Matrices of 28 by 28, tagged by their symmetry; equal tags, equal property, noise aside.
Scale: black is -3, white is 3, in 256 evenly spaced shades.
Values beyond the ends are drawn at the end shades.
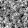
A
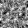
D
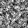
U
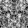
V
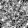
U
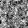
A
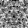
V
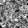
A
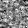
D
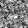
A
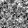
A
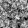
U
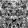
V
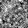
U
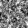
D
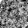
U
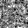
A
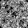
U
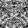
V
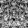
V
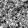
A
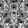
V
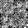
U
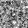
A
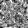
U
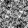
D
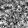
A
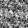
D
